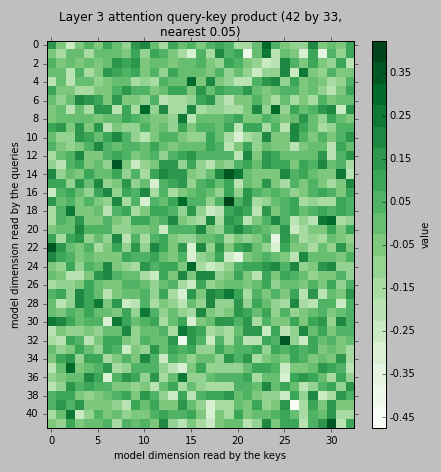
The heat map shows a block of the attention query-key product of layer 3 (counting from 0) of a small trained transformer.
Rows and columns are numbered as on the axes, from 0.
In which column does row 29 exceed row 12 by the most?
20
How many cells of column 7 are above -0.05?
26
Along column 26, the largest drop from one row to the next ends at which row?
39
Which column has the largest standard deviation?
14
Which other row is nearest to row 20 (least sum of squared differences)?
29
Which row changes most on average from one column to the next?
7
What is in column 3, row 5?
-0.15
